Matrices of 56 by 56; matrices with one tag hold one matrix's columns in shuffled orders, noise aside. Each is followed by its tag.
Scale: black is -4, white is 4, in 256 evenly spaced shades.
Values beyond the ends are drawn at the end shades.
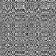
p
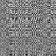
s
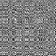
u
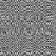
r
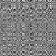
p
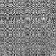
s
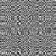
r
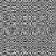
r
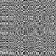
r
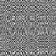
r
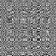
u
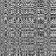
s
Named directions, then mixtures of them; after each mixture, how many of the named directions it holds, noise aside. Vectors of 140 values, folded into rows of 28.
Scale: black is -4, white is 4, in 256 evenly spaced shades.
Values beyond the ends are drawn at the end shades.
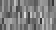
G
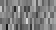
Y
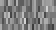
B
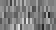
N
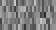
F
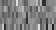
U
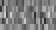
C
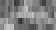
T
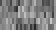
four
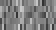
three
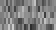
four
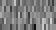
two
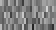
one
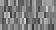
one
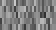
one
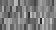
one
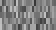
one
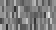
three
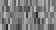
three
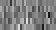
one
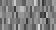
two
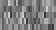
one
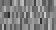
four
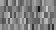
one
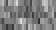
two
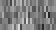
one
